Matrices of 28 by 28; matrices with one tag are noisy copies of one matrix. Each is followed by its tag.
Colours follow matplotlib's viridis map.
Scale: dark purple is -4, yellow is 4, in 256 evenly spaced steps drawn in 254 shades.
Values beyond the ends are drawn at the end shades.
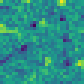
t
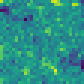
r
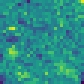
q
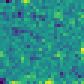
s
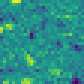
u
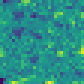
s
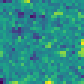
s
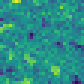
u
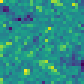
r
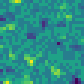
u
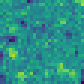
q
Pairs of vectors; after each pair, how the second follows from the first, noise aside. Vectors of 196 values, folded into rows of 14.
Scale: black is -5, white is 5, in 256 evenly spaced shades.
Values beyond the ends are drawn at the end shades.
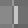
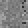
wrapped around, negated, partly zeroed.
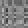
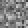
wrapped around, negated.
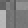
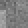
shrunk.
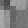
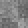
reversed, negated, shrunk.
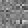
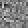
wrapped around, negated.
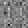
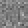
reversed, negated, shrunk.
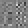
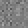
reversed, negated, shrunk.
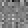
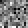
reversed, negated, scaled up.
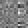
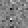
wrapped around, negated, partly zeroed.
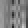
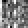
reversed, negated, scaled up.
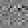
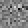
copied.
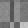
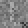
negated, partly zeroed.
